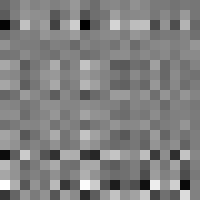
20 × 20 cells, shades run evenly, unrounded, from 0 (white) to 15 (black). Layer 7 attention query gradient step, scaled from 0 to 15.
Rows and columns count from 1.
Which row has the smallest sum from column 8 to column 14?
3
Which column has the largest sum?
13
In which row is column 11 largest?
19
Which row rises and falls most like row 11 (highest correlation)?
8
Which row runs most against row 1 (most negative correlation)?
5
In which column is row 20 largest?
9
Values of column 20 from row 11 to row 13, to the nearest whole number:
8 8 8
